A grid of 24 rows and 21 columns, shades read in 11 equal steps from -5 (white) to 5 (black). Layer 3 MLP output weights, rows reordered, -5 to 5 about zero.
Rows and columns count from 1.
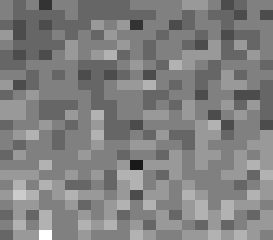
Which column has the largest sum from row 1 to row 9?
2
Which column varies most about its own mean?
4
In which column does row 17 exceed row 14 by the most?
11
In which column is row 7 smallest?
14
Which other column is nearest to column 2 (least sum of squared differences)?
3
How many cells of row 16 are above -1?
14
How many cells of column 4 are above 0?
8
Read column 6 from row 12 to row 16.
-1 1 0 0 0
